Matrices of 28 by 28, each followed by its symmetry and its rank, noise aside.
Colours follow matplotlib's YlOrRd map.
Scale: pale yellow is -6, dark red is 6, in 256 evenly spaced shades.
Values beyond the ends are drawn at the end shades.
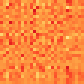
no symmetry, rank five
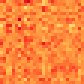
no symmetry, rank five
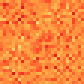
symmetric, rank five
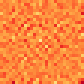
symmetric, rank five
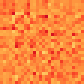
symmetric, rank five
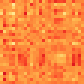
no symmetry, rank four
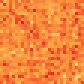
symmetric, rank five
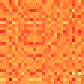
no symmetry, rank three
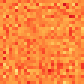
antisymmetric, rank four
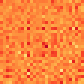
symmetric, rank four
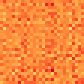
no symmetry, rank four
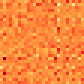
antisymmetric, rank four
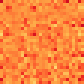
no symmetry, rank four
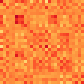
symmetric, rank three
